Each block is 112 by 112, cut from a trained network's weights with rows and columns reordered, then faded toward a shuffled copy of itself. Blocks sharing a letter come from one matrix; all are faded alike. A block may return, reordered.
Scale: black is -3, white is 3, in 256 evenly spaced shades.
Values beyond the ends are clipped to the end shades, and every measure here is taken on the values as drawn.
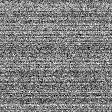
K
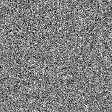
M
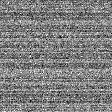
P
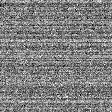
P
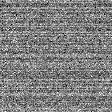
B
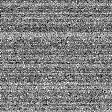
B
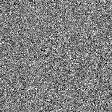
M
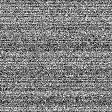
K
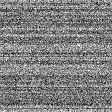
K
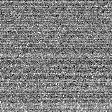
B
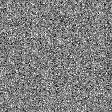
M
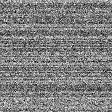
K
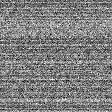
K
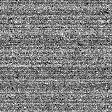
B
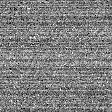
B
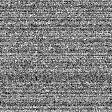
P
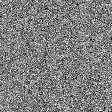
M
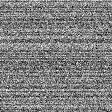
K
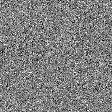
M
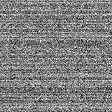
B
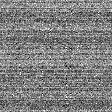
P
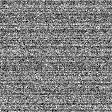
P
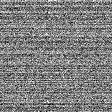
K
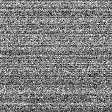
P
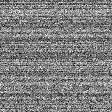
K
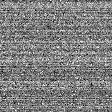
B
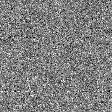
M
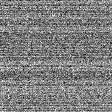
P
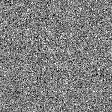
M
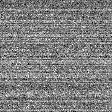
P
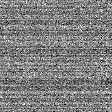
B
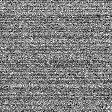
P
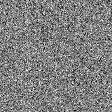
M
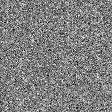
M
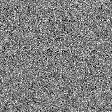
M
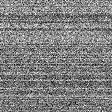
K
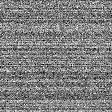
K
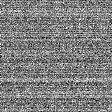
B
